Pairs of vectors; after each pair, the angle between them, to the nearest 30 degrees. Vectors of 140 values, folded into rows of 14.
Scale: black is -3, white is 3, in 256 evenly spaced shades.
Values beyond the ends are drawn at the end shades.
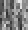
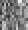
60 degrees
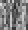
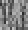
120 degrees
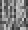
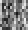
120 degrees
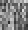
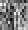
150 degrees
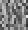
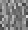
30 degrees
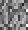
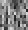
120 degrees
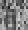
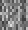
90 degrees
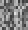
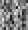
30 degrees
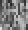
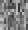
60 degrees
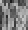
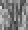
90 degrees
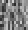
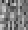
150 degrees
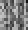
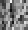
90 degrees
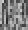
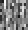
120 degrees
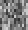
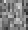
150 degrees
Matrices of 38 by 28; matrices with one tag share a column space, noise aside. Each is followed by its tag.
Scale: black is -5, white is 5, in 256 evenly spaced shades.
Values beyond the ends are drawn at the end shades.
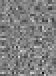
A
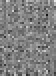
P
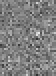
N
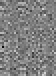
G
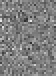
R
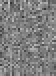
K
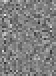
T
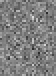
R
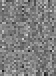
P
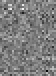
T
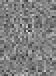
T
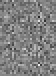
R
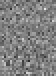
A
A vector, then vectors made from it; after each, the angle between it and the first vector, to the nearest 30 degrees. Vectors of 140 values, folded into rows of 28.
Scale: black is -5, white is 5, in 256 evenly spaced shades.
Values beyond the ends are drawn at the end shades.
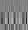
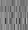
120 degrees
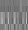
150 degrees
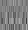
30 degrees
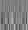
30 degrees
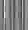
90 degrees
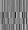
60 degrees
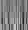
60 degrees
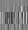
120 degrees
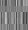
60 degrees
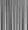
90 degrees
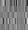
90 degrees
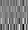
120 degrees
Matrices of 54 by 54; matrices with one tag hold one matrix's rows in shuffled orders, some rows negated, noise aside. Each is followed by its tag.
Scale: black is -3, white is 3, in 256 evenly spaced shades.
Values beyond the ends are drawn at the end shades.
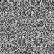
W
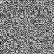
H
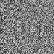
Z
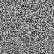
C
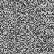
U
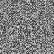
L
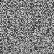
H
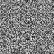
L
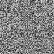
H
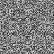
L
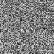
U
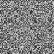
H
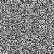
C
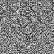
L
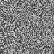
Z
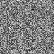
L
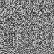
Z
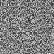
L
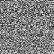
W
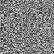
Z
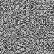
U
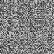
H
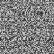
W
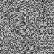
U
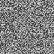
W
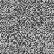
W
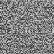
H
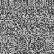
W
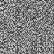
Z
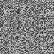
U
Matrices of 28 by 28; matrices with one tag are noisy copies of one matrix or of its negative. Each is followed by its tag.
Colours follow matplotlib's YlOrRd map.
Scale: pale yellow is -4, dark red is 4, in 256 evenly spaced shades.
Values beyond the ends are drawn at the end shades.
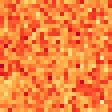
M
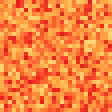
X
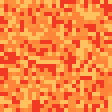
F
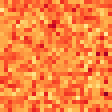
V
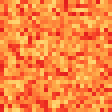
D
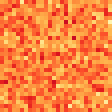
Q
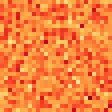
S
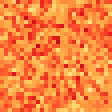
S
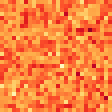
F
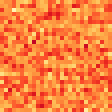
S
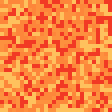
Q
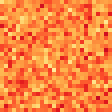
X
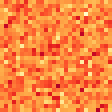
D
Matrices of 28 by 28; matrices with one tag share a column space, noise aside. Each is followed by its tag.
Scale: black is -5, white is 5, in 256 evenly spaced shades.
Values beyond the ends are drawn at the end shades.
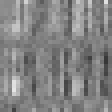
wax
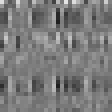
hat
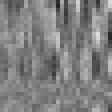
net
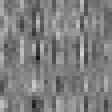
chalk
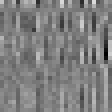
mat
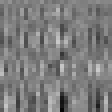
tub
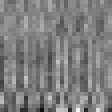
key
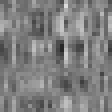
chalk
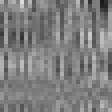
net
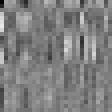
mat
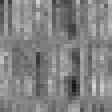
wax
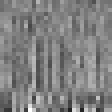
key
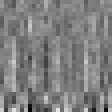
key
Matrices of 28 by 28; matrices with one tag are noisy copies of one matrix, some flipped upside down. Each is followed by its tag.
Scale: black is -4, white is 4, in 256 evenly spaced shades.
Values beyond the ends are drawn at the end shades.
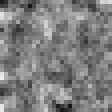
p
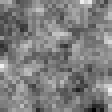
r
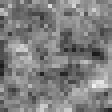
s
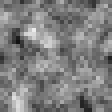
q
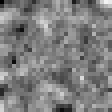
p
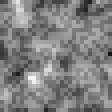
q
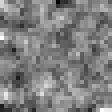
p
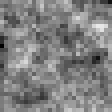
s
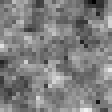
r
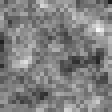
s
